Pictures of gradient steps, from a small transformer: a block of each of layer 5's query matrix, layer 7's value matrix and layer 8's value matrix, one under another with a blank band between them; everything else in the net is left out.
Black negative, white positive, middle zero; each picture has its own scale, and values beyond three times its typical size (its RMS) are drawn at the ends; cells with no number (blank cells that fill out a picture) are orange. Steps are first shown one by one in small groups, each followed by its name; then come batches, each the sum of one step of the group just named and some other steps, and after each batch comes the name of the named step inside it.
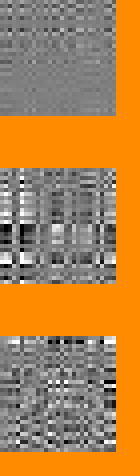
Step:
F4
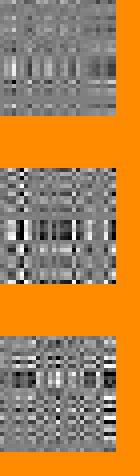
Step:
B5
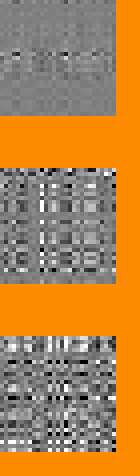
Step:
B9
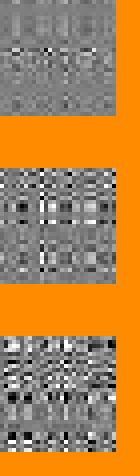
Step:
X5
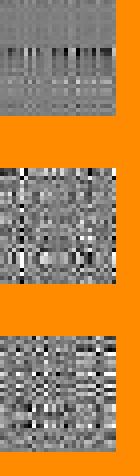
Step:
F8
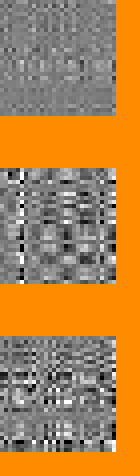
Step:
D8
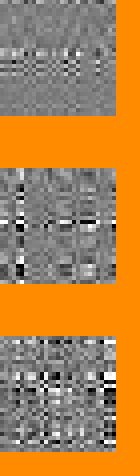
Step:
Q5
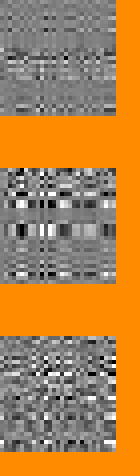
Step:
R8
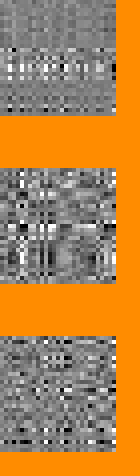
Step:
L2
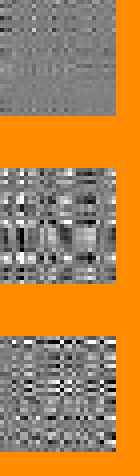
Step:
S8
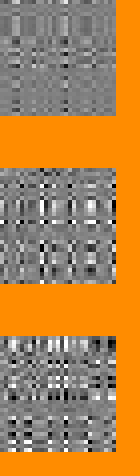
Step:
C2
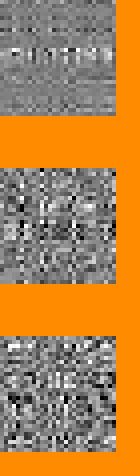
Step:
X5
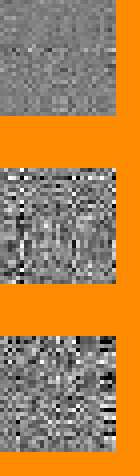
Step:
B5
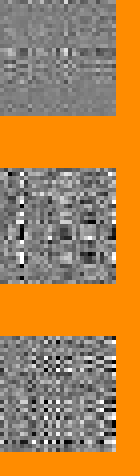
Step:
D8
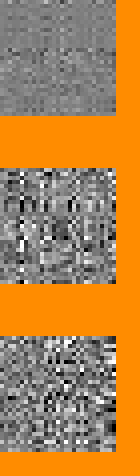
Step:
B9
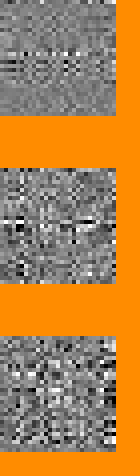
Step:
Q5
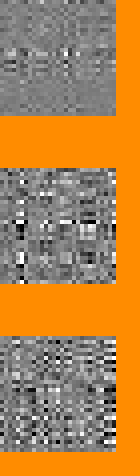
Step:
Q5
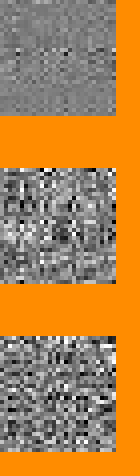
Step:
B9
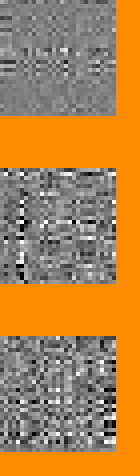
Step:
Q5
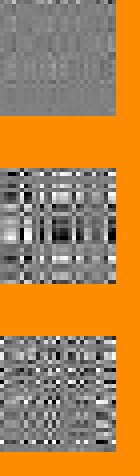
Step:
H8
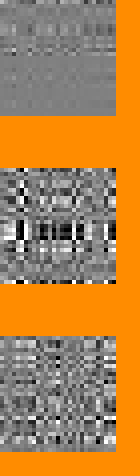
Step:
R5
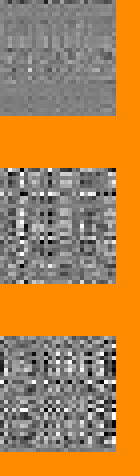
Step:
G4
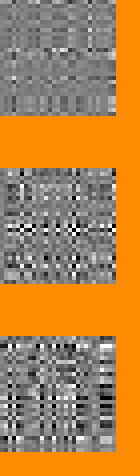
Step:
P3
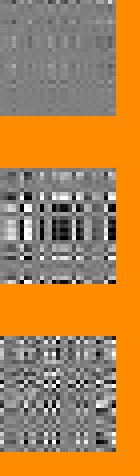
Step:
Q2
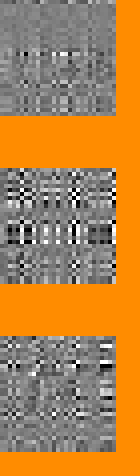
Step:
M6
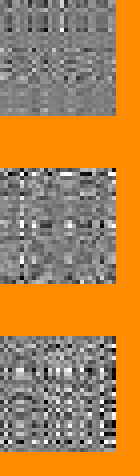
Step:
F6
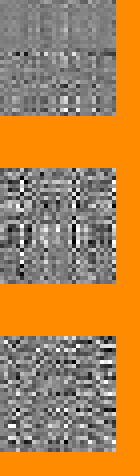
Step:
M6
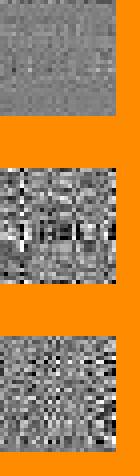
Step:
G4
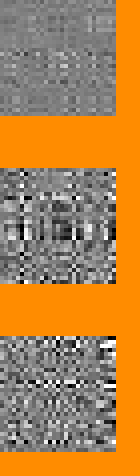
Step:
Q2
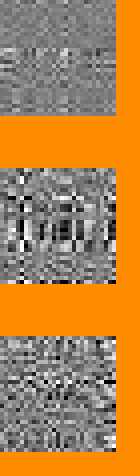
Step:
Q2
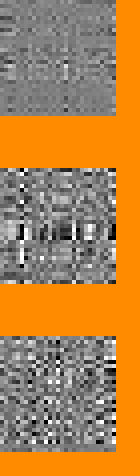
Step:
R5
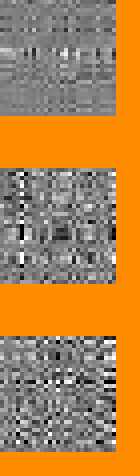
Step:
H8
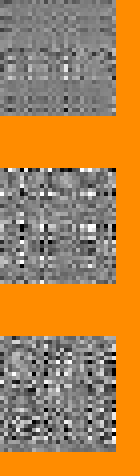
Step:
G4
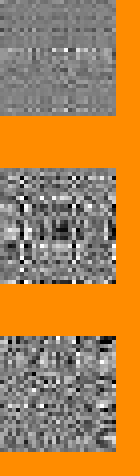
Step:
Q2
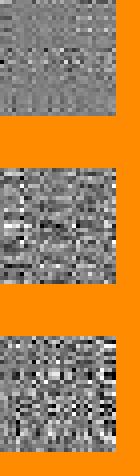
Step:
P3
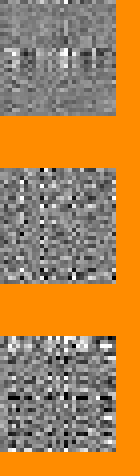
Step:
P3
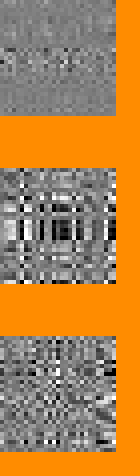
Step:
Q2
